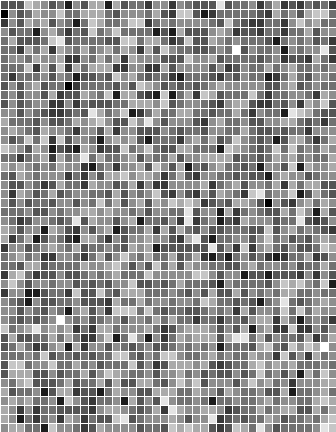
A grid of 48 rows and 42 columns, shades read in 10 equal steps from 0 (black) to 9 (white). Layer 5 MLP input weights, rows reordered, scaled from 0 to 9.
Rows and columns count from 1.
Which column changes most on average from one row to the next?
15
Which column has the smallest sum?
28
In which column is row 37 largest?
5
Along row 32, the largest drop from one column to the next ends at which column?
42
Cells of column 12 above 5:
11
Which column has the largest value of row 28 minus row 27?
27
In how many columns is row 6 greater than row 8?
16
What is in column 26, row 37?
6
